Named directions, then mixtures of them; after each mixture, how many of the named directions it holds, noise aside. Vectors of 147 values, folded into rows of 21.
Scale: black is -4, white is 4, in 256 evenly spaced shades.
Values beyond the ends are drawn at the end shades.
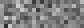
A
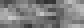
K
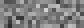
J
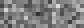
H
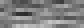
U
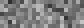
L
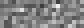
four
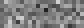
one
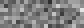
four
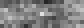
one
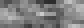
one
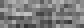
two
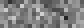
two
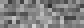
three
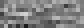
three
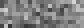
four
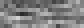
two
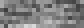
four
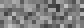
two
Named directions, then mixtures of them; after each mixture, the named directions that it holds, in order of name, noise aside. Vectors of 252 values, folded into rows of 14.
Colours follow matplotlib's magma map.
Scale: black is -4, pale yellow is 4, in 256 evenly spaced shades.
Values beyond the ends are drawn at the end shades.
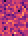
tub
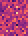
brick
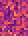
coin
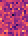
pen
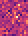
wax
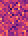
pen, wax.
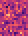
coin, tub.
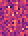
brick, coin, pen.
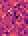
wax.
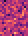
tub.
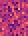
coin, pen, wax.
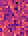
coin, pen.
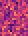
coin.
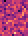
tub.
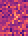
coin, tub, wax.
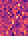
pen, tub, wax.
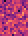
tub.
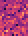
brick, pen, tub.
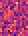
coin.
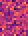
brick, coin.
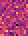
brick, pen.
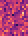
pen, tub.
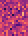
pen, tub, wax.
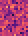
coin, pen.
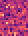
coin, tub.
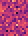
brick.
